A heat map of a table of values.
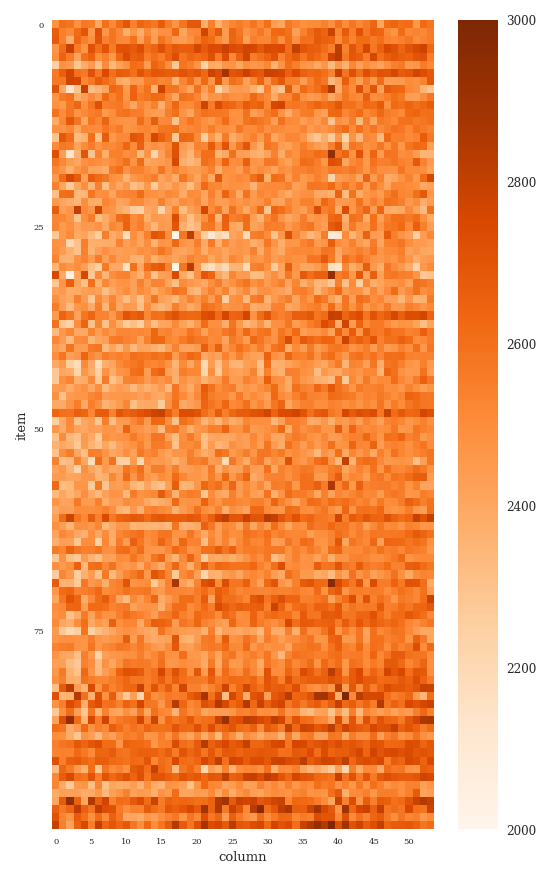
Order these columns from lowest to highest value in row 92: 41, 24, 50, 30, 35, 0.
41, 0, 35, 50, 24, 30
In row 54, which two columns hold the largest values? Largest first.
41, 33
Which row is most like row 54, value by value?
34
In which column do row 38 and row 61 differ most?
31
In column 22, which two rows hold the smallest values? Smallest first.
26, 30
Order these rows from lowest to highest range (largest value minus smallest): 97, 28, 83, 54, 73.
28, 73, 97, 54, 83
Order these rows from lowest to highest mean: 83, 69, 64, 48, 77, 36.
64, 77, 69, 83, 36, 48
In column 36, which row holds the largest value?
99
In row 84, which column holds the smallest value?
4
